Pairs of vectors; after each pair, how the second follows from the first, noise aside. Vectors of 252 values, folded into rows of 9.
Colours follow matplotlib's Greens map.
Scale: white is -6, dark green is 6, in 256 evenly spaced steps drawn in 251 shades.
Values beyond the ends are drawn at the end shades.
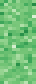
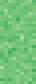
reversed, shrunk.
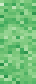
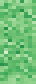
wrapped around.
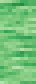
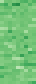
partly zeroed.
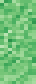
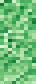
scaled up.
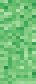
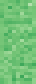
wrapped around, negated, shrunk.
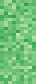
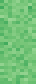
wrapped around, negated, shrunk.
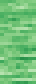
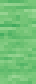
reversed, shrunk.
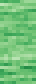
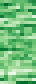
wrapped around, scaled up.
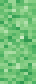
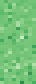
partly zeroed.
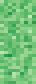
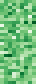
scaled up.
